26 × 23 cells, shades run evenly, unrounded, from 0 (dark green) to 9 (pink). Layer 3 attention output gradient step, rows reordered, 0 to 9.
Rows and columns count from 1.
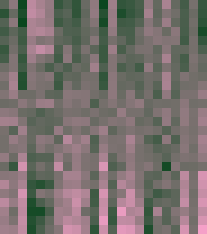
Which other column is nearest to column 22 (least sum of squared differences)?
20
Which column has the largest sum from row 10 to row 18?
23
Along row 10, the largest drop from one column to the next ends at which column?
3
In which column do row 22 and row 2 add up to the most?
5
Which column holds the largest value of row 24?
14
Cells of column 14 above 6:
5
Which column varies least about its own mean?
22
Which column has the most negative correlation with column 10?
11
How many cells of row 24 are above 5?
12
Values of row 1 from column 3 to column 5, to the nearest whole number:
0 7 6
